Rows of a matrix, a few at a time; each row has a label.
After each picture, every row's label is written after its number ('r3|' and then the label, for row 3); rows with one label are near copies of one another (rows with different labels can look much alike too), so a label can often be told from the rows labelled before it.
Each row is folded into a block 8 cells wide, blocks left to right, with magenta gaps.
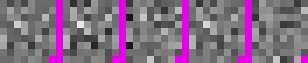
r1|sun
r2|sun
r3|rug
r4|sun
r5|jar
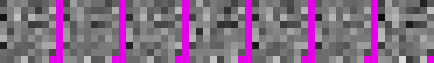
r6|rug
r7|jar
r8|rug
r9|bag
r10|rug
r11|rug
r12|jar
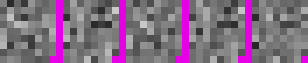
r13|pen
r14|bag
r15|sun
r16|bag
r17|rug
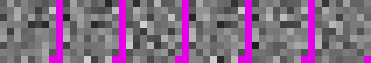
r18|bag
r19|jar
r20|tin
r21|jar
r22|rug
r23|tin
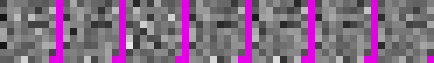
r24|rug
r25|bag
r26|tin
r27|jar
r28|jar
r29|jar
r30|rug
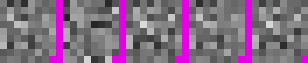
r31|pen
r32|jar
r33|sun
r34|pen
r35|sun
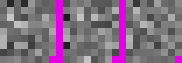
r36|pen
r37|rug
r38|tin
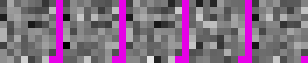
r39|jar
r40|rug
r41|jar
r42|pen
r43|rug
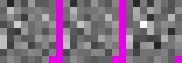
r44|tin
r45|tin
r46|sun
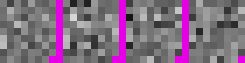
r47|tin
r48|pen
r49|rug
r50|bag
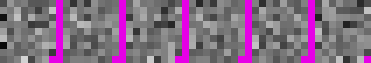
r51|rug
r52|pen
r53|bag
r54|pen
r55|tin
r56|jar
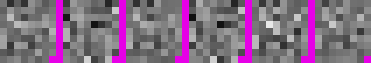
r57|pen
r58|jar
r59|pen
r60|jar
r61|sun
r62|sun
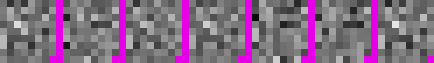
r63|sun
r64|rug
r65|tin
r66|sun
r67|jar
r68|bag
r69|sun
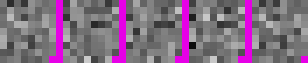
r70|pen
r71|jar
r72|bag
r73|rug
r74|pen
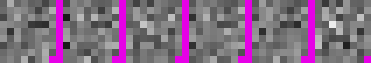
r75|bag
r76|rug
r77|sun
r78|rug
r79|bag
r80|sun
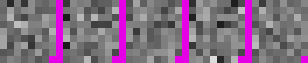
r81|pen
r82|rug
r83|bag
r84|jar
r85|tin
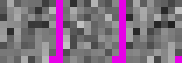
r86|bag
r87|tin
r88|bag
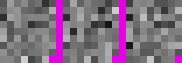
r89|jar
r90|bag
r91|rug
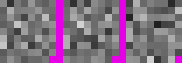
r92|tin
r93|sun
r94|jar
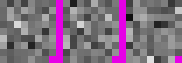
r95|sun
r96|tin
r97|jar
